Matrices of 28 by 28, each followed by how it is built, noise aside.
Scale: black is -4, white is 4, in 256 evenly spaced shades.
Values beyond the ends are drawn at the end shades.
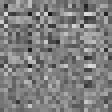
low rank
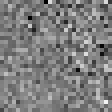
upper triangular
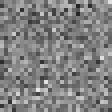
repeating columns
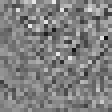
upper triangular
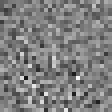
lower triangular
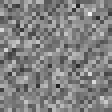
Hankel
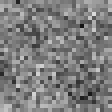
smooth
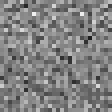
repeating columns
